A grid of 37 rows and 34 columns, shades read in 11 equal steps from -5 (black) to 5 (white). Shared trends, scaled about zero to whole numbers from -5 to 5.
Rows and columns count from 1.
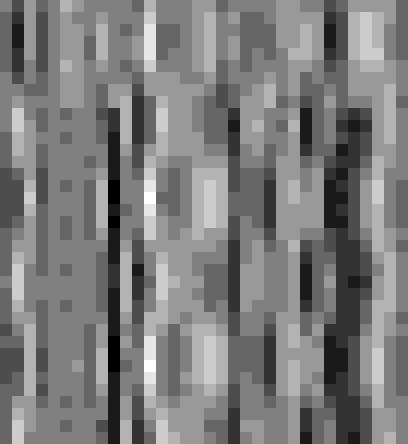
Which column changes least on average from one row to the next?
5
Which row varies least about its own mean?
7
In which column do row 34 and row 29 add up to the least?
10
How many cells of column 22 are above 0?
13
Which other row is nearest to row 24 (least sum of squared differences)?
37
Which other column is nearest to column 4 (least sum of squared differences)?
1
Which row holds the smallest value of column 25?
9
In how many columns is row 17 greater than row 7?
12
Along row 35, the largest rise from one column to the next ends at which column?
11
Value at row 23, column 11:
2
